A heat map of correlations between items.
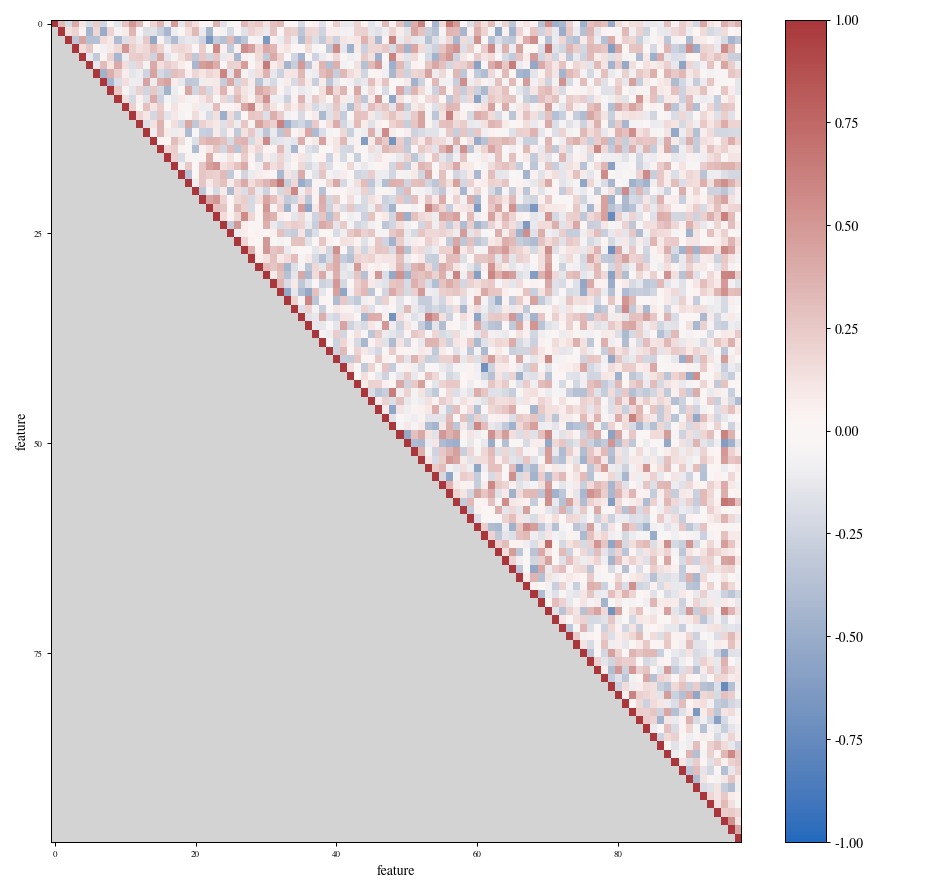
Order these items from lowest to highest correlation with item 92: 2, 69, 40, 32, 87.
69, 87, 2, 32, 40
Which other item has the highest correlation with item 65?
5
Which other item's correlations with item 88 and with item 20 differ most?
81
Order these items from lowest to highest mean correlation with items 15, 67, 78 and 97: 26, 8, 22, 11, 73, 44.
8, 26, 44, 73, 22, 11
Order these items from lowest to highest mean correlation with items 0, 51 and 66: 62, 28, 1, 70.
28, 62, 1, 70
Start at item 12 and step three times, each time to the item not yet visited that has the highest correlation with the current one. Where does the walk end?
95
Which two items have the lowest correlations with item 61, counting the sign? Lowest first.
41, 85
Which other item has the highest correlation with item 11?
56
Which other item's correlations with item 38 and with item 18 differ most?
96
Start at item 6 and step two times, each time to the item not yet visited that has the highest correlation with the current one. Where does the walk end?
26
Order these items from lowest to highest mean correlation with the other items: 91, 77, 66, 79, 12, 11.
79, 91, 66, 11, 12, 77
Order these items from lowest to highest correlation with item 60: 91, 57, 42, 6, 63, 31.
63, 6, 91, 42, 57, 31
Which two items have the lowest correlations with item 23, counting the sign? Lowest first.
79, 50
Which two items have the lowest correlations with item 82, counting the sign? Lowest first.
91, 19
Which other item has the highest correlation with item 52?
0
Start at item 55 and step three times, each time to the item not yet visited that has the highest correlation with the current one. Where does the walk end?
3
